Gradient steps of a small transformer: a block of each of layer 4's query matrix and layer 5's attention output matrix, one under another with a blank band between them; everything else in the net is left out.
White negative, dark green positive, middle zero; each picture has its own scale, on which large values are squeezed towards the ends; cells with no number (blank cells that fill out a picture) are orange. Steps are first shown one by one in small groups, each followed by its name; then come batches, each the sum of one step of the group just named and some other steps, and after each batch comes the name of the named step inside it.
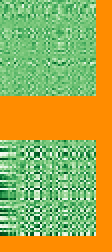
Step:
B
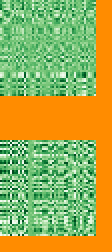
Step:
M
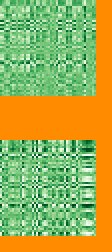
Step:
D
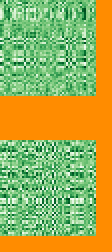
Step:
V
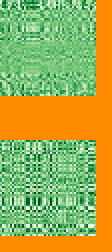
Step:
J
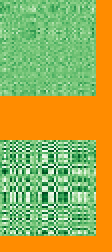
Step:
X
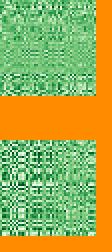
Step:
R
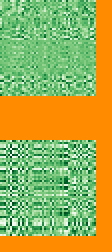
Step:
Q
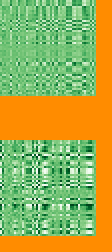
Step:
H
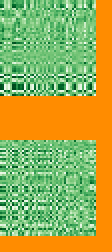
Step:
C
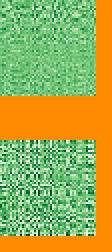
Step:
R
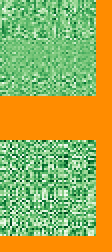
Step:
Q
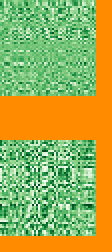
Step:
H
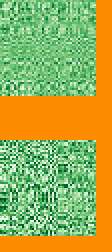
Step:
X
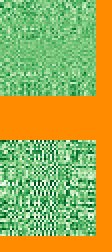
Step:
X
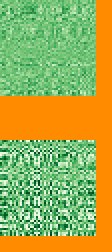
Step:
B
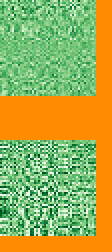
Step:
X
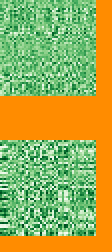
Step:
B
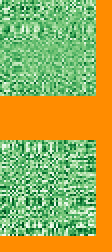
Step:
J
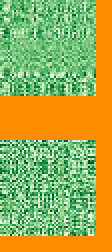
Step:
M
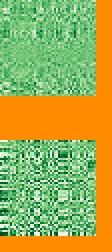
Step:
B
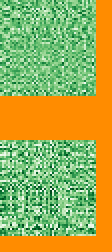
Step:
V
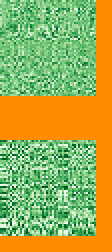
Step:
Q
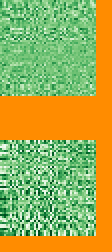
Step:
B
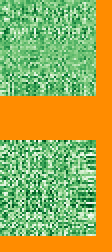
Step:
D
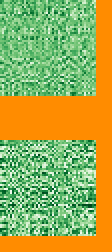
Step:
D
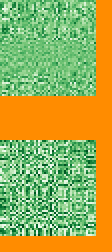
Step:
X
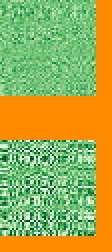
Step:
B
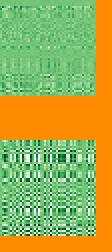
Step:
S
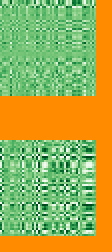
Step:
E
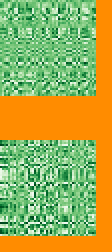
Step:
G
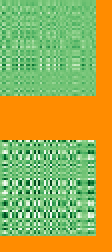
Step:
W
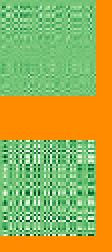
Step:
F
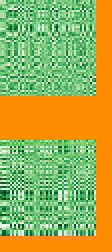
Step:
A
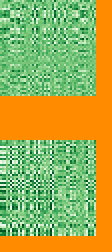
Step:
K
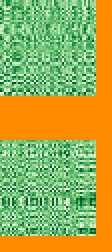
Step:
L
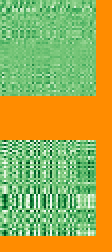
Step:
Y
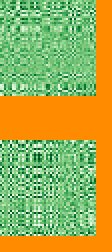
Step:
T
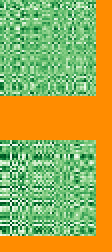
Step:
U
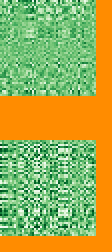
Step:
E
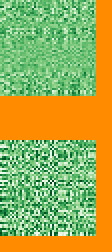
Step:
K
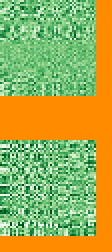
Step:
T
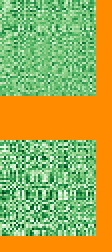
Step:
A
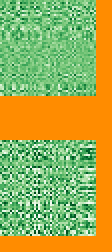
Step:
T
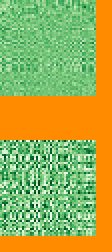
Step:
W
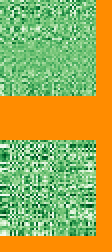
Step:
E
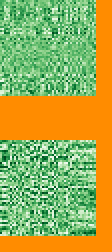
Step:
U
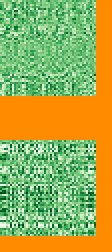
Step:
A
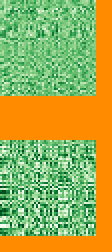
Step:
A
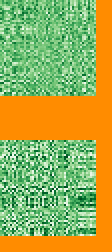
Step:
L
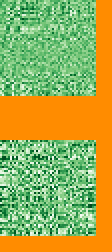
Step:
T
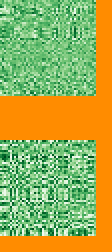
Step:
U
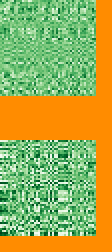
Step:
G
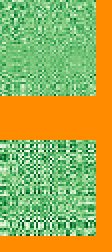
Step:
F
